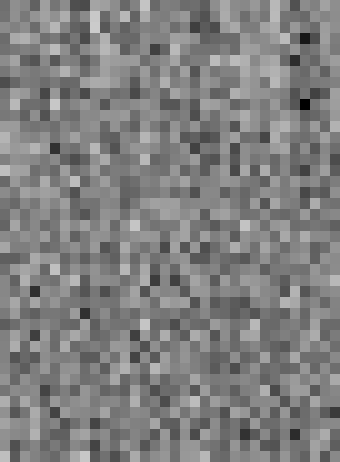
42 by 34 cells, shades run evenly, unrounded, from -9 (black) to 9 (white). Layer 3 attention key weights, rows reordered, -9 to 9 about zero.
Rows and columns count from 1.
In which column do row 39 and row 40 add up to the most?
4
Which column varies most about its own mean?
31
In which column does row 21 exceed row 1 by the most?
9
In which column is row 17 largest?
8
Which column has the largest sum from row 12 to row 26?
15
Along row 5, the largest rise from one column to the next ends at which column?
18
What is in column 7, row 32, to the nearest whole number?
3
